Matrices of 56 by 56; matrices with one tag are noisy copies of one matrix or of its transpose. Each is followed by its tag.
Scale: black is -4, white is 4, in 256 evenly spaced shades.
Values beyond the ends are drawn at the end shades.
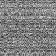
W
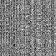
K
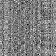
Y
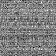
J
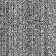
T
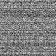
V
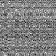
W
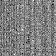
K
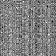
J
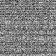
K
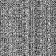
J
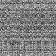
Y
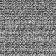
K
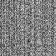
K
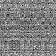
Y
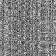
Y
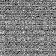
K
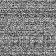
V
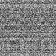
Y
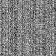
V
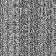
W
